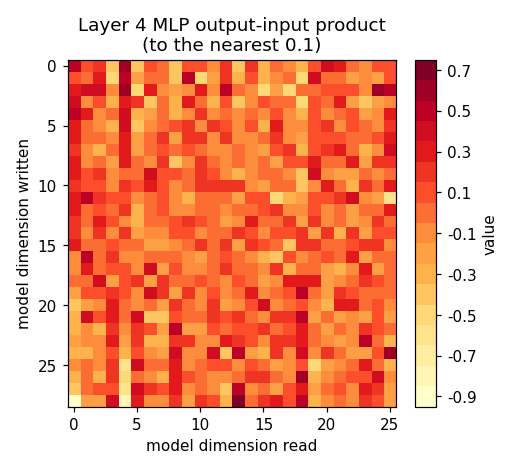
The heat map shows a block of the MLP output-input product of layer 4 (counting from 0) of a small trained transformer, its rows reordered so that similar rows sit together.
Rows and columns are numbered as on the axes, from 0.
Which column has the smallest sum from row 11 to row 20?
5
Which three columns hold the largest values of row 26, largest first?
18, 24, 8
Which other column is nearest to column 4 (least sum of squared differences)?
0
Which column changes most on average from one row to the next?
25
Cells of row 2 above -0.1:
15
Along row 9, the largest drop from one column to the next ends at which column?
20
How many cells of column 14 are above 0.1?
5
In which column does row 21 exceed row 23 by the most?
1
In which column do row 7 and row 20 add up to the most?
21
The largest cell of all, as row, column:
28, 13
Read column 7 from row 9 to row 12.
0.1 0.1 0.1 0.1
